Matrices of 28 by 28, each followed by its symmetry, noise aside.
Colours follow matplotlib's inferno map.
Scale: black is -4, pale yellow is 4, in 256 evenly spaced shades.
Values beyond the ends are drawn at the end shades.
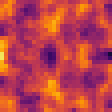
mirrored top to bottom.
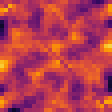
same after a half turn.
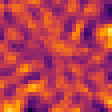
antisymmetric.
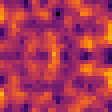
mirrored top to bottom.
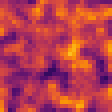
antisymmetric.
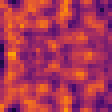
mirrored top to bottom.
